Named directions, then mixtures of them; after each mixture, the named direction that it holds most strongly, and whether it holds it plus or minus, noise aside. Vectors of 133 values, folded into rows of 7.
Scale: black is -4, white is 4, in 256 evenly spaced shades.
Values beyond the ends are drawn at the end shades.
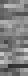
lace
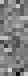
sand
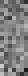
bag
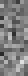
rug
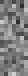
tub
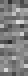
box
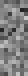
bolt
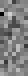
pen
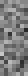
rug, minus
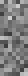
sand, plus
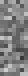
bag, minus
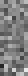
bag, minus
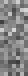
bolt, minus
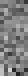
bag, plus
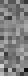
bag, plus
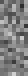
tub, plus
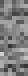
lace, plus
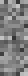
sand, plus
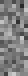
tub, plus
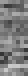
lace, minus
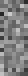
bag, plus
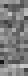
lace, minus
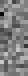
pen, plus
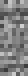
box, minus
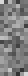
sand, plus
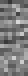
box, plus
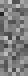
pen, plus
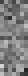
bag, plus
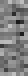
box, minus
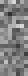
pen, minus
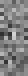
rug, minus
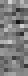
box, minus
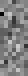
pen, plus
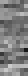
lace, minus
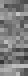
lace, minus
